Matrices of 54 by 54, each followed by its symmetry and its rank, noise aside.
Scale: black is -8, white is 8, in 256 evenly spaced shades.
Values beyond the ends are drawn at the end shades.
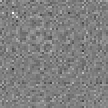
symmetric, rank five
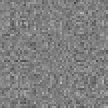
no symmetry, rank five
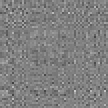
no symmetry, rank six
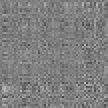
no symmetry, rank five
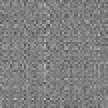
no symmetry, rank four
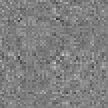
symmetric, rank six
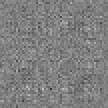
symmetric, rank five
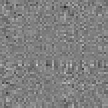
no symmetry, rank six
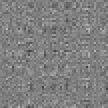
no symmetry, rank six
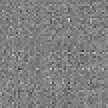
antisymmetric, rank six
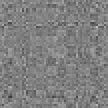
no symmetry, rank five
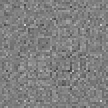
symmetric, rank six
